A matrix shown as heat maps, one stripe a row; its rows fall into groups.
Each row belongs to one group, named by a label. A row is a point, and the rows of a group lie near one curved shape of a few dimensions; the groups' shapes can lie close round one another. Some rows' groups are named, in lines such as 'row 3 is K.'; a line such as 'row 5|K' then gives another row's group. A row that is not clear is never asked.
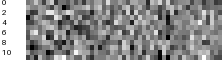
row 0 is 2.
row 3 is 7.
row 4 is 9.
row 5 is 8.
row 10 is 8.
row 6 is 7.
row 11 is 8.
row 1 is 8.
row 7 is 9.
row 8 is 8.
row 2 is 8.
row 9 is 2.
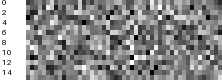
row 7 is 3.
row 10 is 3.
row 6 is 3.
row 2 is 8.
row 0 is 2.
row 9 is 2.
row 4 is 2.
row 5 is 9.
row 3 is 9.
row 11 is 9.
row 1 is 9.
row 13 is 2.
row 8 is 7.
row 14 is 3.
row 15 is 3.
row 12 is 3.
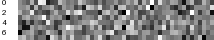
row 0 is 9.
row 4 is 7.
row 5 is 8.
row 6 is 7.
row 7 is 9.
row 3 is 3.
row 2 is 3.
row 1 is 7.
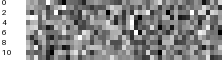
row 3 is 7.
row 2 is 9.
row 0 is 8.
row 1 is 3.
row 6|3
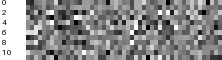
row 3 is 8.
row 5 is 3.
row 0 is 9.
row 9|2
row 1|8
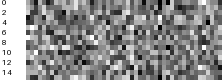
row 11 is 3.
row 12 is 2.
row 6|9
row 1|9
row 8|3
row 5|7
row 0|8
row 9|8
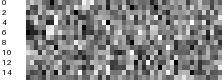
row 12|3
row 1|2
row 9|9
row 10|7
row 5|2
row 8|3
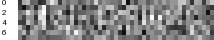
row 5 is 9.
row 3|9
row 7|2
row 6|3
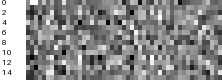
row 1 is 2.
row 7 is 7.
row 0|7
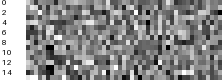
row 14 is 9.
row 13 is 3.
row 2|3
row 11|2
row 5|9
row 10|9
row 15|7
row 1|7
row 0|9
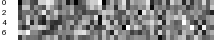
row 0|2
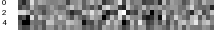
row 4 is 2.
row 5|2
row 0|8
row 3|8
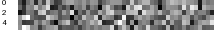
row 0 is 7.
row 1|9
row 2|2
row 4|7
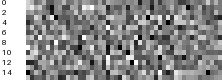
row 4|9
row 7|3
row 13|9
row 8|7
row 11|7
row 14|9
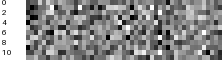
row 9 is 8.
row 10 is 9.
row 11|3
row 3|2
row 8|9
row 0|8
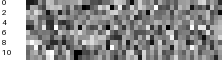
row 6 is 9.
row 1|2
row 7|3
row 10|8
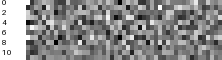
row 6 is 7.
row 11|2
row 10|8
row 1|9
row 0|7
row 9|8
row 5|7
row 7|7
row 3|7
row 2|9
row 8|9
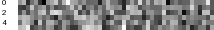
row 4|2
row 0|3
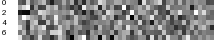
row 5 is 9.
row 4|9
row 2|2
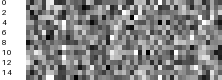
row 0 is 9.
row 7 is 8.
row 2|7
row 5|3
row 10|3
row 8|9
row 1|2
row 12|9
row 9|3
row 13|7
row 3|9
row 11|3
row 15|8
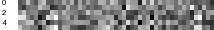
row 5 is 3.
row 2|9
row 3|3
